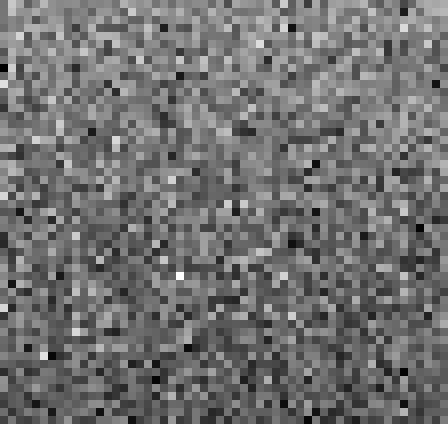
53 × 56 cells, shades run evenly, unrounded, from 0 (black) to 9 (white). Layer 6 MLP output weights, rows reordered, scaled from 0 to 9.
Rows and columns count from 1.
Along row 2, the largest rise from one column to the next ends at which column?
52
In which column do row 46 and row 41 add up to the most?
47
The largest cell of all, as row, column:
35, 23
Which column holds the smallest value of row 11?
55
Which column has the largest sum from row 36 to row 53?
10
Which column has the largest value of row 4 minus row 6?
51
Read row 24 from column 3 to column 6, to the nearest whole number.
2 4 4 2
